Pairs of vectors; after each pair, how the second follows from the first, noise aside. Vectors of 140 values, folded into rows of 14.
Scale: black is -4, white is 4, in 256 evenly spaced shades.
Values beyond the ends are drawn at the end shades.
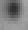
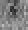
partly zeroed.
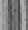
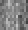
wrapped around, negated, partly zeroed.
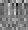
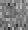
wrapped around, negated, partly zeroed.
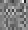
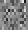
copied.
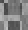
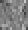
wrapped around, partly zeroed.
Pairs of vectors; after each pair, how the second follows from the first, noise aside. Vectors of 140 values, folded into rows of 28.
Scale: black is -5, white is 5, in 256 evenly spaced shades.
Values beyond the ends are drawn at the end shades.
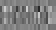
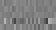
partly zeroed.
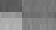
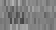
wrapped around, negated, partly zeroed.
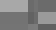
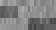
reversed, negated.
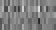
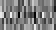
wrapped around, negated, scaled up.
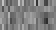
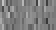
partly zeroed.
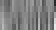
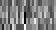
wrapped around, negated, scaled up.
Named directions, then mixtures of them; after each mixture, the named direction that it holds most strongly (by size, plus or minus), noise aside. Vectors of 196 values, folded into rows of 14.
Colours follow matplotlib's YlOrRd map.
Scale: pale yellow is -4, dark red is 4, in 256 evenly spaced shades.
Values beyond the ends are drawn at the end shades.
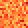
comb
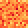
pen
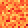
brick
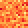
brick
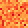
pen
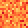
comb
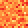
brick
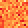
comb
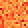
comb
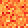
brick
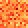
pen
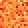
comb
